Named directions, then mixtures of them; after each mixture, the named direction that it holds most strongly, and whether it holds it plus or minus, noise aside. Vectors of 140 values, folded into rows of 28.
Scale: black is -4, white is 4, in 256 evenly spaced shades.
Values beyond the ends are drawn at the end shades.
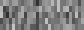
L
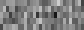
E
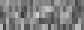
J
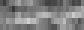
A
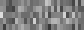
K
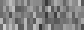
E, plus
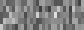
E, minus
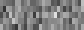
E, minus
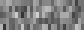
J, plus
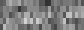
A, plus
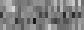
K, minus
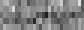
A, minus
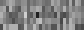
E, plus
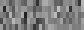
E, minus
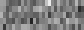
K, plus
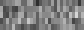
L, plus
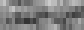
A, minus
